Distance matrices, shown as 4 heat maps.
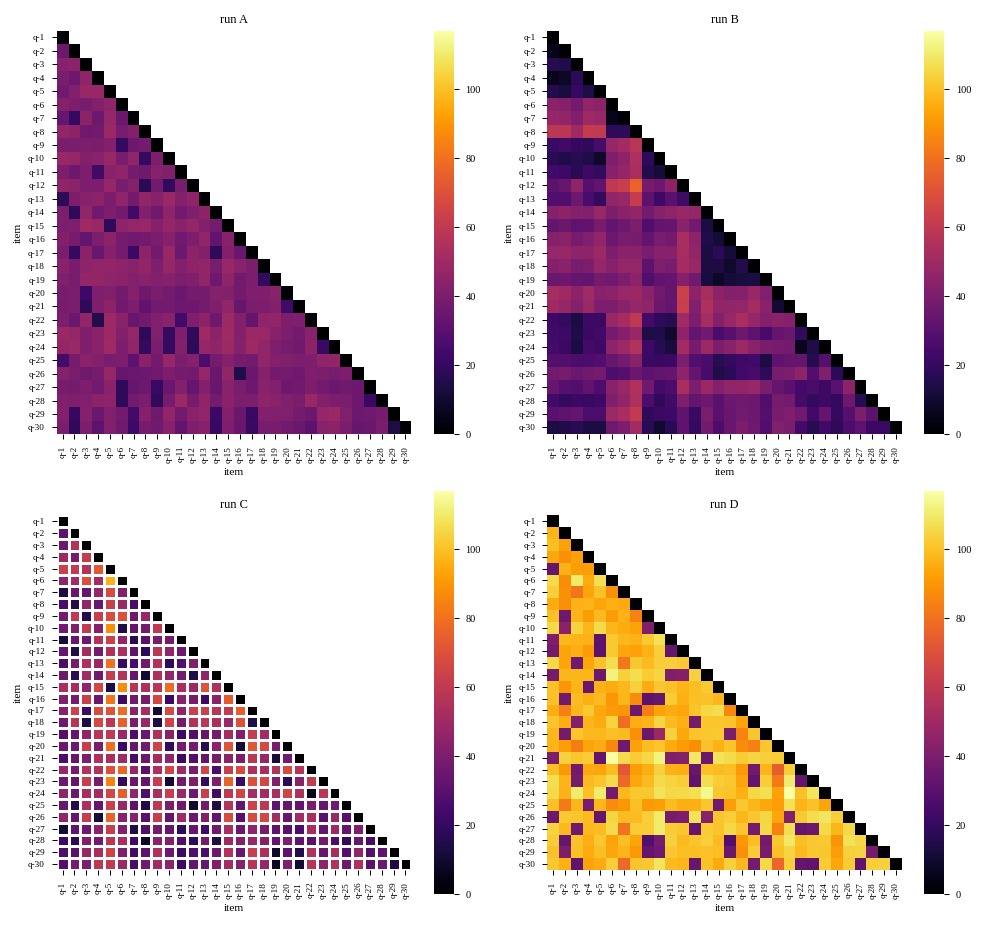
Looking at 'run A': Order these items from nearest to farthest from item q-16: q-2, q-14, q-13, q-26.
q-26, q-14, q-2, q-13
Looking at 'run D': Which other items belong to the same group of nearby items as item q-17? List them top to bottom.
q-8
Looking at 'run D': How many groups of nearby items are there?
7
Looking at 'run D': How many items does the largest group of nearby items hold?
7
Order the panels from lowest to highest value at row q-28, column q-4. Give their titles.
run B, run C, run A, run D
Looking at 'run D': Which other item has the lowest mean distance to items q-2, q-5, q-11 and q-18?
q-12
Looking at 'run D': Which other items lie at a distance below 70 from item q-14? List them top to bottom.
q-1, q-5, q-11, q-12, q-21, q-26
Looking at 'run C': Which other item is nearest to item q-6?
q-10
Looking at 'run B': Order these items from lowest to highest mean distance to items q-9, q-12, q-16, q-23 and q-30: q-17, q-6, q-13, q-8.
q-13, q-17, q-6, q-8
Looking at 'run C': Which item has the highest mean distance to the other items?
q-5
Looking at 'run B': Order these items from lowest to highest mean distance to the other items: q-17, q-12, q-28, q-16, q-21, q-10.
q-10, q-28, q-16, q-17, q-21, q-12
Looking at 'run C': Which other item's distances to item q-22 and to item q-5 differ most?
q-24
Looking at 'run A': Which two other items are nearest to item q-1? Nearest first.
q-13, q-25
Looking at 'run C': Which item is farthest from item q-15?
q-6
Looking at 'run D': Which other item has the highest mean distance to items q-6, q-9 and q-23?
q-21
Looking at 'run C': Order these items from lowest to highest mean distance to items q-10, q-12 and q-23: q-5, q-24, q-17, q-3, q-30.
q-30, q-24, q-3, q-17, q-5
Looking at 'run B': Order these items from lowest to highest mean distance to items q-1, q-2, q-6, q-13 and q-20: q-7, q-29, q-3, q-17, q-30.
q-30, q-3, q-29, q-7, q-17
